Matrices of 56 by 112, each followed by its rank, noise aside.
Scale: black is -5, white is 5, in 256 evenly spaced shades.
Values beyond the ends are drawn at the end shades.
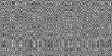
four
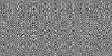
four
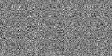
eight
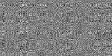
eight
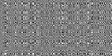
three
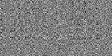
eight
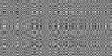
two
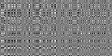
two
